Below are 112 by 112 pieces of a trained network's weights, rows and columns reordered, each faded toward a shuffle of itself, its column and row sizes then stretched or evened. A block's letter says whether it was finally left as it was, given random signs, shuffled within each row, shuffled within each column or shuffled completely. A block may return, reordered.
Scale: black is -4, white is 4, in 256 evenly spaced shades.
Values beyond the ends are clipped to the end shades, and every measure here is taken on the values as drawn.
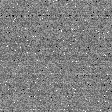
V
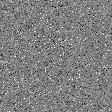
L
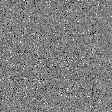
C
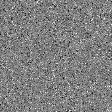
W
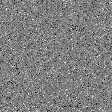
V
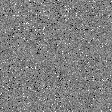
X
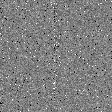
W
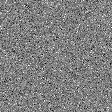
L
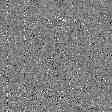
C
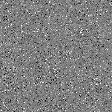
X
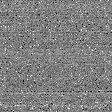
V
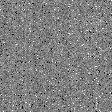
W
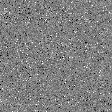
C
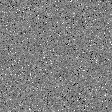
L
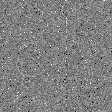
W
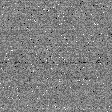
V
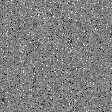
W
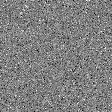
L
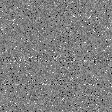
C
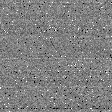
V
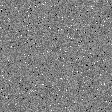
L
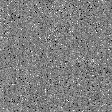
W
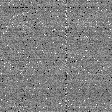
X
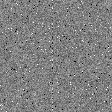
W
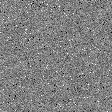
L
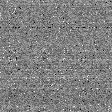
X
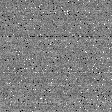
V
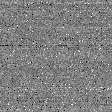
V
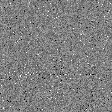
C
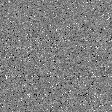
V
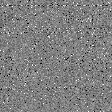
X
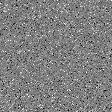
V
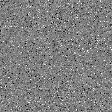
C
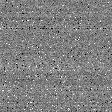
V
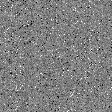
W
